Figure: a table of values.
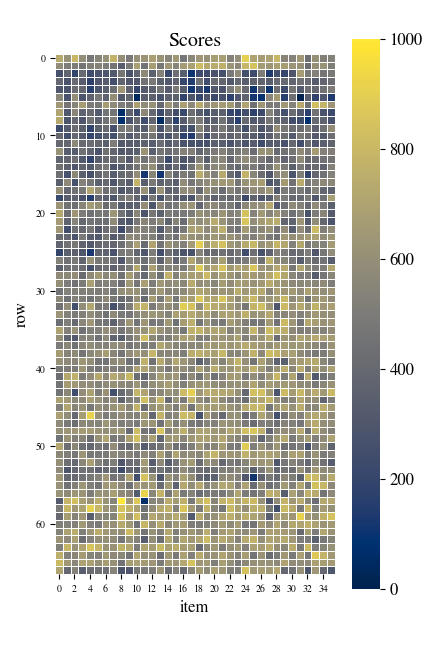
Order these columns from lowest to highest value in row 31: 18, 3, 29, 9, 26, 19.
9, 3, 26, 19, 29, 18
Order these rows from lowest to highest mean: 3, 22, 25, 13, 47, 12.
3, 25, 13, 12, 22, 47
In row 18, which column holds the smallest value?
4
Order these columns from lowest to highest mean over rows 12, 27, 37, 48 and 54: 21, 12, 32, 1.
1, 12, 32, 21
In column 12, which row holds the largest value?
38
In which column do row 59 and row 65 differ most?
17
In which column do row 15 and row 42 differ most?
13
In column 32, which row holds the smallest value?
8
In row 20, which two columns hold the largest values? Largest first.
24, 0
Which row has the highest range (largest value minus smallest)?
57
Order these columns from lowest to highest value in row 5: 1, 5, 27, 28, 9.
1, 9, 5, 27, 28
